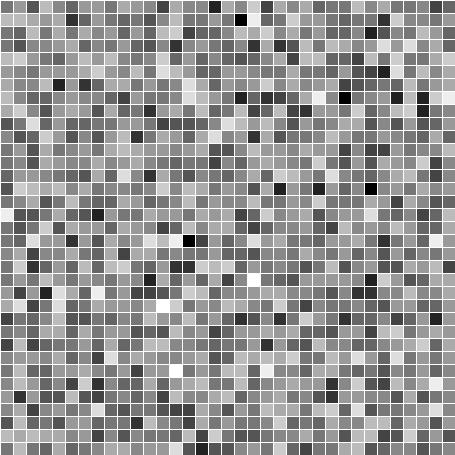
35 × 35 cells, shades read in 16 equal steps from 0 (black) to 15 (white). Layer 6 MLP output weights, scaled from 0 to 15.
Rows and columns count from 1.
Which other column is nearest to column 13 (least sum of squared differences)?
9
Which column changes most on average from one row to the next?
20
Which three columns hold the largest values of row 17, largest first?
1, 29, 21
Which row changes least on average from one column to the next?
12
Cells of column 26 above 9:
9
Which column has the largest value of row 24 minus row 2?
19
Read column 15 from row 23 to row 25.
12 7 11
